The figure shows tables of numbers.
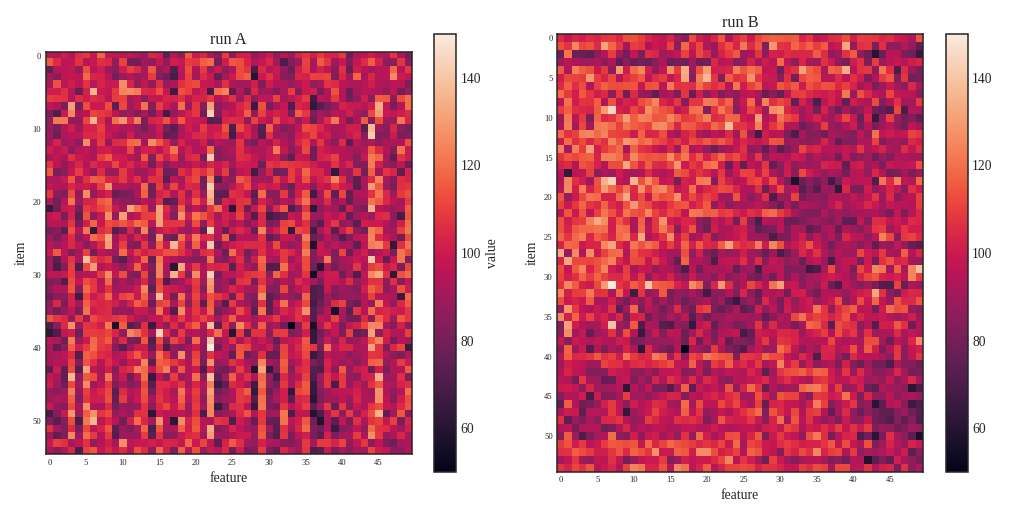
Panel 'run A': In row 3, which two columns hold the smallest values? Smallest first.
28, 17
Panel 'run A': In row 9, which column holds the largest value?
6
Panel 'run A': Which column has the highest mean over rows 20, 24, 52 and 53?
22
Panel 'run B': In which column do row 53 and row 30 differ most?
42
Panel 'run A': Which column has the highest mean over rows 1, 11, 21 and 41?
44
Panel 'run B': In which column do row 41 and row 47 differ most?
9
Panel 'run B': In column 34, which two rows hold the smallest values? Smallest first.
29, 24
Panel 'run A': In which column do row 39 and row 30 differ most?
31
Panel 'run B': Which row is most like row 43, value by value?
49
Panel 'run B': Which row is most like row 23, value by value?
12
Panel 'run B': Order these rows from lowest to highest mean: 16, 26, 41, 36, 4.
36, 41, 16, 26, 4
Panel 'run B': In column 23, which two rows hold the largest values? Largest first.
11, 26
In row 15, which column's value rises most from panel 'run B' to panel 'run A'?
44
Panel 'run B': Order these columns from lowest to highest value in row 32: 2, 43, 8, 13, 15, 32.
15, 13, 32, 2, 8, 43
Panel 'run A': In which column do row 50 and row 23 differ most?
17
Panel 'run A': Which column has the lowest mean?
36
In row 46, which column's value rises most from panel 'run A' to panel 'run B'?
36
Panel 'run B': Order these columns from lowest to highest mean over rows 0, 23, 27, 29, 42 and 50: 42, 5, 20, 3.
20, 42, 3, 5
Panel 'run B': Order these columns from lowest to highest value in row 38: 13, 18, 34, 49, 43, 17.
17, 13, 34, 18, 43, 49
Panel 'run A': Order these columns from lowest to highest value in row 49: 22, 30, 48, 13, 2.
30, 2, 13, 48, 22
